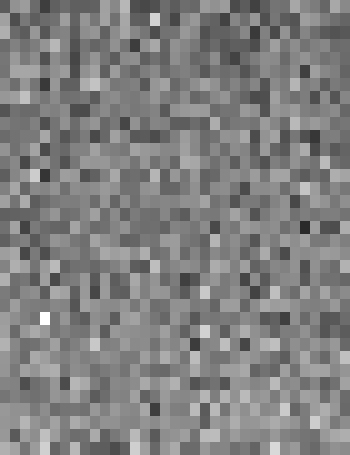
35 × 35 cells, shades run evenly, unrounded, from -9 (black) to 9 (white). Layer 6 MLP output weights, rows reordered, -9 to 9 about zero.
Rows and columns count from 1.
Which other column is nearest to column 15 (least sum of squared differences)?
18
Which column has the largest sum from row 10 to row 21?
12
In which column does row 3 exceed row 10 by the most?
13
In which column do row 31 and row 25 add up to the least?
33
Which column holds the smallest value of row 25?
29
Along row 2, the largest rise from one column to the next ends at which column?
16
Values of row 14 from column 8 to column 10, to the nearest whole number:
2 -3 -2
